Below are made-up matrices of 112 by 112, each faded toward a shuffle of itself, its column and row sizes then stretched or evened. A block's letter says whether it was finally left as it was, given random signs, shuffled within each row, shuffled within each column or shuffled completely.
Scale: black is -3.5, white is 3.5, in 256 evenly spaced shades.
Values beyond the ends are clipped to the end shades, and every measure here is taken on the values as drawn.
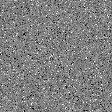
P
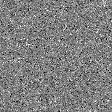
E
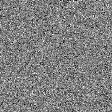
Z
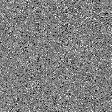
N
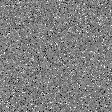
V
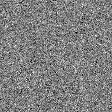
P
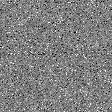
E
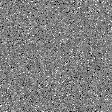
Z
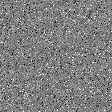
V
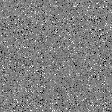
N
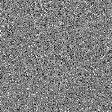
N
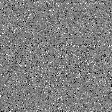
Z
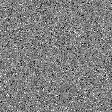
E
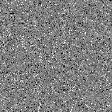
N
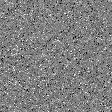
V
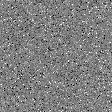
V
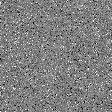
P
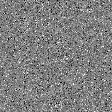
P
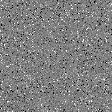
N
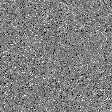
P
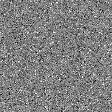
E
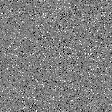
N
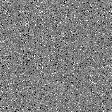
Z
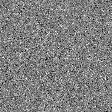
E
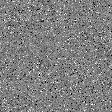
E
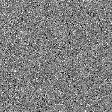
N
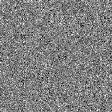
N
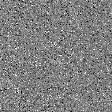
Z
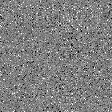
N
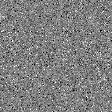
Z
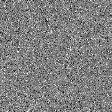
N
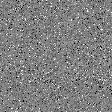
Z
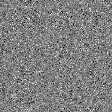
N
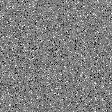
P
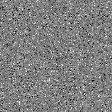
N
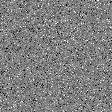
V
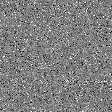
E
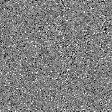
N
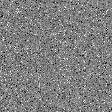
P
